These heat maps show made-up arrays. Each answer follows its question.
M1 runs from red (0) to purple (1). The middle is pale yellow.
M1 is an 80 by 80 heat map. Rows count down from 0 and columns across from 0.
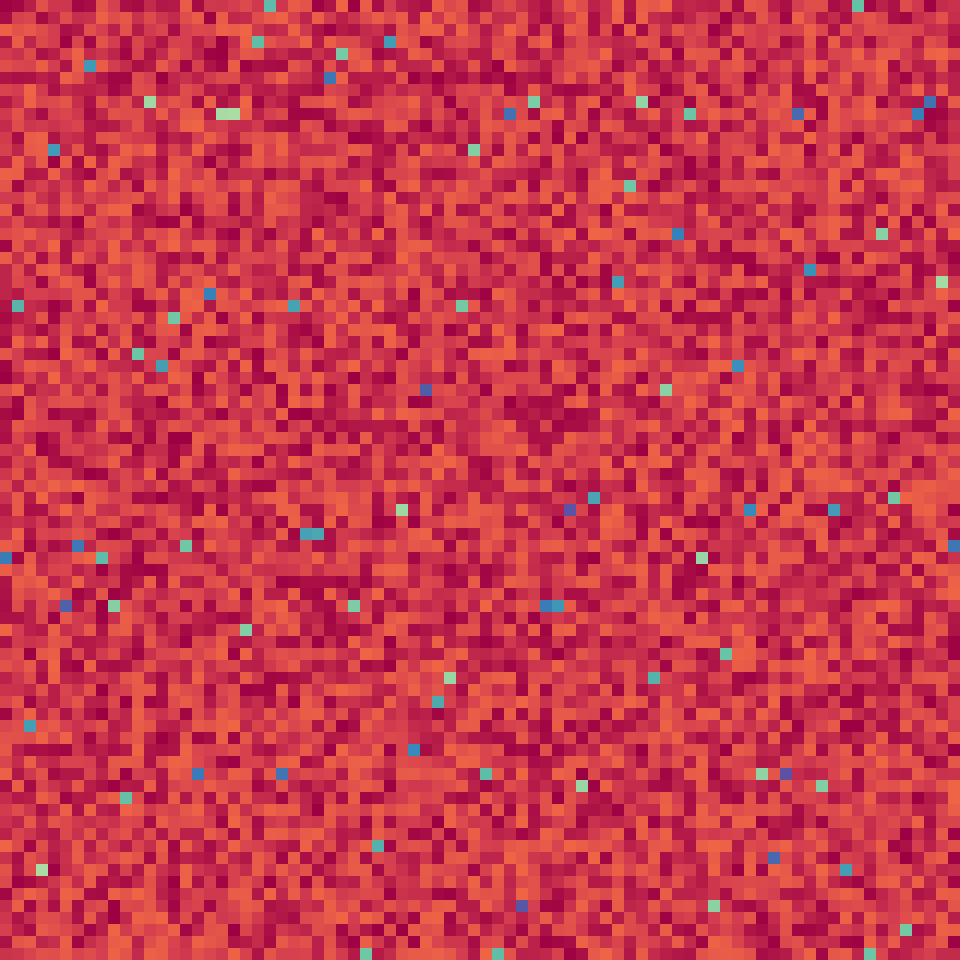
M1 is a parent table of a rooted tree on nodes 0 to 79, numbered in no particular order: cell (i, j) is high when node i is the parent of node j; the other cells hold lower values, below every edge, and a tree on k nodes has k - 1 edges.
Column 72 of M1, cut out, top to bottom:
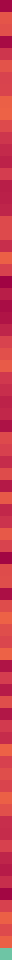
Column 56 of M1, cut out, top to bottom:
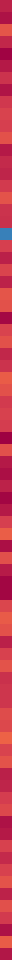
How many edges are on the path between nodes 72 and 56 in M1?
6
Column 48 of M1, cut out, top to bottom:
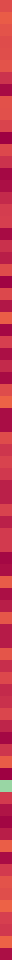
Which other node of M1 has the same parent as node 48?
68
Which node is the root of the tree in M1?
50
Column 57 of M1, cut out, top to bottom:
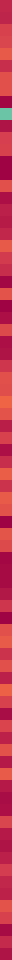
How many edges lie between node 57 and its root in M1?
2
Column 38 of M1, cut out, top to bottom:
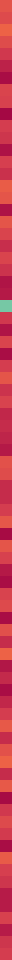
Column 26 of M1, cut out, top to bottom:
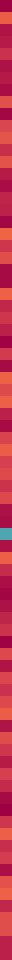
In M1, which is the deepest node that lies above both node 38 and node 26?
44
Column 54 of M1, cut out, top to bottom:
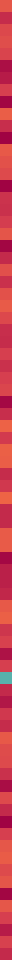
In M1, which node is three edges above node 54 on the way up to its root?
9
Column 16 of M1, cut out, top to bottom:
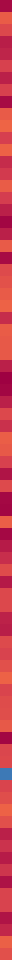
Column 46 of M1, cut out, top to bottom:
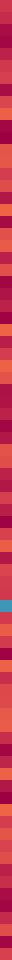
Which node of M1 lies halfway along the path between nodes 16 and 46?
71
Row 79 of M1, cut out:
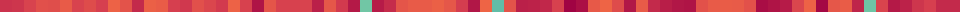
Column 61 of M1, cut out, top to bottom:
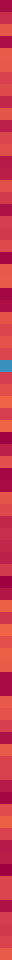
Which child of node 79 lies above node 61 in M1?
30
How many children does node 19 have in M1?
2
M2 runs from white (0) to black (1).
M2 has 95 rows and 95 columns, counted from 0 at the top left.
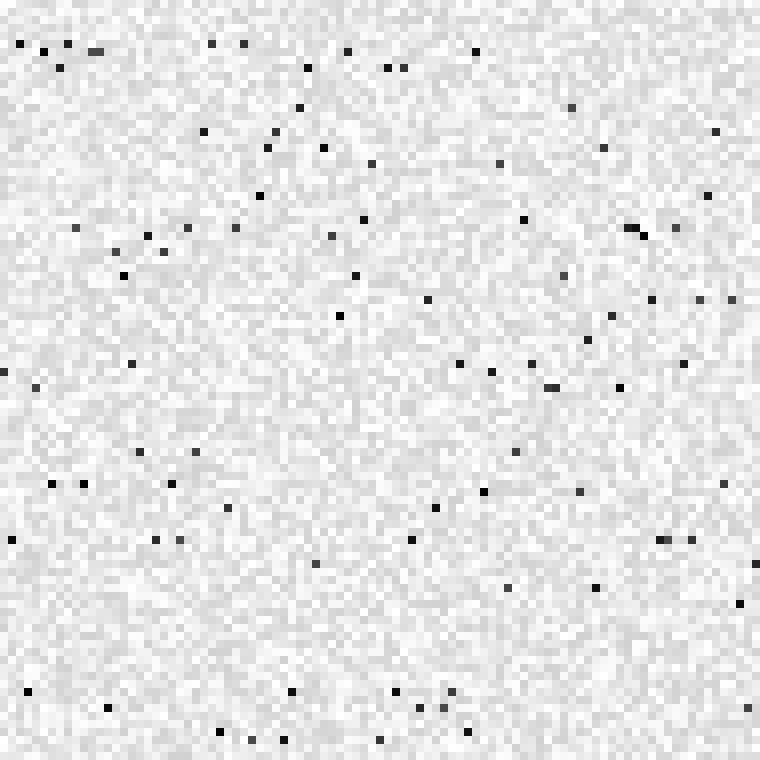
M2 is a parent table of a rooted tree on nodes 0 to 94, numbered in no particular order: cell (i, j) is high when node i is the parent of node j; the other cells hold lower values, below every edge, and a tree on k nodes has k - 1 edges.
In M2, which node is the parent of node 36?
86
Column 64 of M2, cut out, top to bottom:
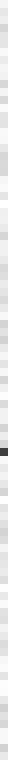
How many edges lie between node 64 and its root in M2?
3
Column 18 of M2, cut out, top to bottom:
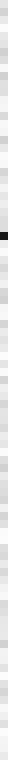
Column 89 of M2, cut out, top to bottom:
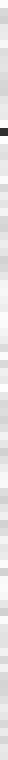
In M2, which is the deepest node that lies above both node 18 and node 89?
16
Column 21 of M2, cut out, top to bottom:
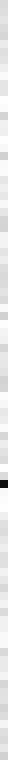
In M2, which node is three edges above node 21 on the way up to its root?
46
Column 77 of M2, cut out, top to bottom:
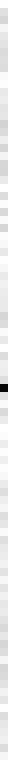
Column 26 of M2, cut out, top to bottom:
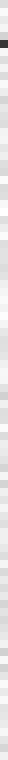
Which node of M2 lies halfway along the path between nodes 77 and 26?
8
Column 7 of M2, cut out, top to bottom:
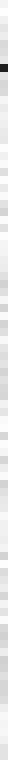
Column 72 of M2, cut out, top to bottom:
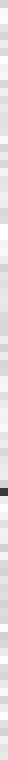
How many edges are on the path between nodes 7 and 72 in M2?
6
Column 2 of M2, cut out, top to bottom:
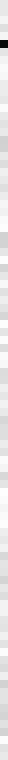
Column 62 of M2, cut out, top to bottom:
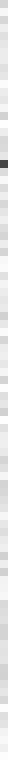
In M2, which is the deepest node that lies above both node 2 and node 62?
20
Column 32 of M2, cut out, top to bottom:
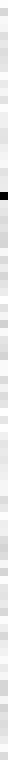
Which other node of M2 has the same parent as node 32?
88
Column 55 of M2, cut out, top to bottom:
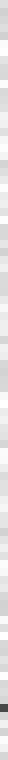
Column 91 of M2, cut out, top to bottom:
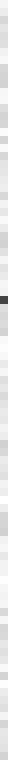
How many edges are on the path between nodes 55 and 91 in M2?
4
